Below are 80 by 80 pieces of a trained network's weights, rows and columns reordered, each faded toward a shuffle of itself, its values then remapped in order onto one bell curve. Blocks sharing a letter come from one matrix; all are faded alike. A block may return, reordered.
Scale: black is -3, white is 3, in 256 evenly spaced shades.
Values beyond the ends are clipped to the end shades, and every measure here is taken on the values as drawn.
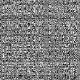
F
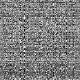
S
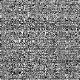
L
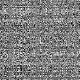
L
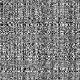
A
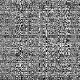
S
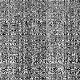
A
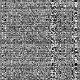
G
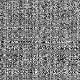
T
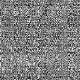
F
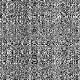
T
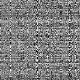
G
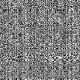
T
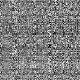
F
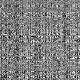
A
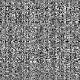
T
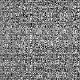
F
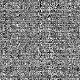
F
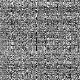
S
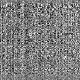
T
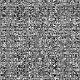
F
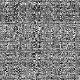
F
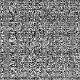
F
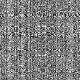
A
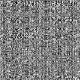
T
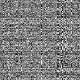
G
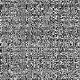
F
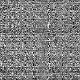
G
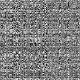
G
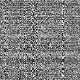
S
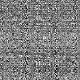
F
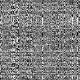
G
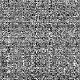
L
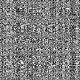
T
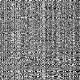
A
